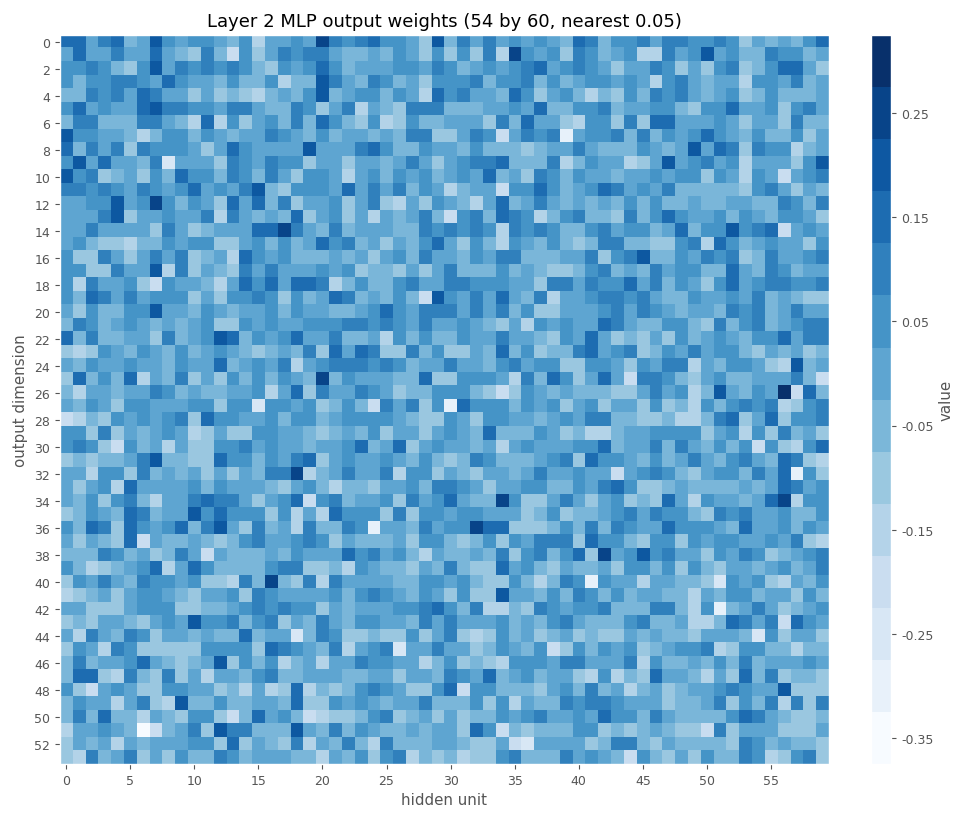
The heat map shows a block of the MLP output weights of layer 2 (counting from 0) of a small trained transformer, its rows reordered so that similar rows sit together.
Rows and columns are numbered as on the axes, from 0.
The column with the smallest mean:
49
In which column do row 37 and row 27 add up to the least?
30
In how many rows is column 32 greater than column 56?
26
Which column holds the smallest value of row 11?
34
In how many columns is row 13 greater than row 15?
29
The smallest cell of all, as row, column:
51, 6
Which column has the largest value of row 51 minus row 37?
12
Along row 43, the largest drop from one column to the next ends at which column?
56
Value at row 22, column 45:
-0.1
